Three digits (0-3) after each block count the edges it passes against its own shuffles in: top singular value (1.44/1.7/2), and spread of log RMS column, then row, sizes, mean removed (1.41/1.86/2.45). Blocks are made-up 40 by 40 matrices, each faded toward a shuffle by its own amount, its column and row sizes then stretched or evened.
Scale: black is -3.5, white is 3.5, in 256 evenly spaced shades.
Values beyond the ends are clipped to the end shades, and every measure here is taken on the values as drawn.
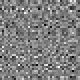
3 0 2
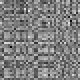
3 0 1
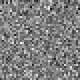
1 0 0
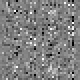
1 3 0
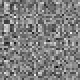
3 1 1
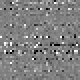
1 1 3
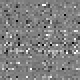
1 1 3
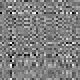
3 2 3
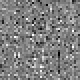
0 2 0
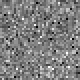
1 0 0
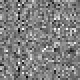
2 2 0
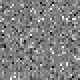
1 1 0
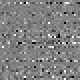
0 1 3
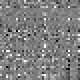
1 2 3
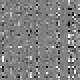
2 3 2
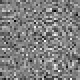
3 1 1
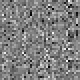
2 2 0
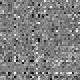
2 1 2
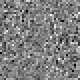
0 1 0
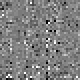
1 2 2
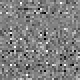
0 1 2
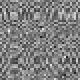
3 0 1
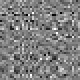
3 1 2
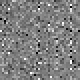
2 1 0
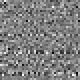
3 0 2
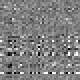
3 1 3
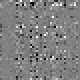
1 3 2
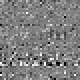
2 1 3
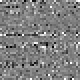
2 0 3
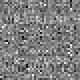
2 1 0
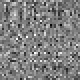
2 0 1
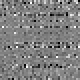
2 0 3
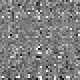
0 2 2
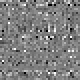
2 1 3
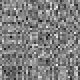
3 1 0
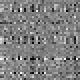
3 2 3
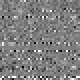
2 0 3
